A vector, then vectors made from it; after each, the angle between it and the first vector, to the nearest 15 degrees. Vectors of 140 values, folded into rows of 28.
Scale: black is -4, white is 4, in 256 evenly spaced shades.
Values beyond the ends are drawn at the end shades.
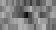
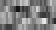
75 degrees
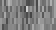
75 degrees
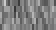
75 degrees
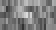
150 degrees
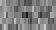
45 degrees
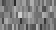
120 degrees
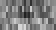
45 degrees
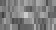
150 degrees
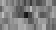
15 degrees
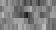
15 degrees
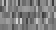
75 degrees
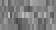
135 degrees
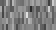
120 degrees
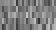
105 degrees
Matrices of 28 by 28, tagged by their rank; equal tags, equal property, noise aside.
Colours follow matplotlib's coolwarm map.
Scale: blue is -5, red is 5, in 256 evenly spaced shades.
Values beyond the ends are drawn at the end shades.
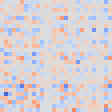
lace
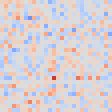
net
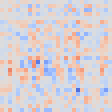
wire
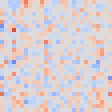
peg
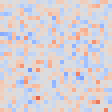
net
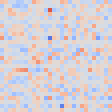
peg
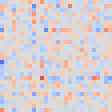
lace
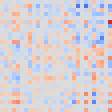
lace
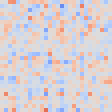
peg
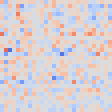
net
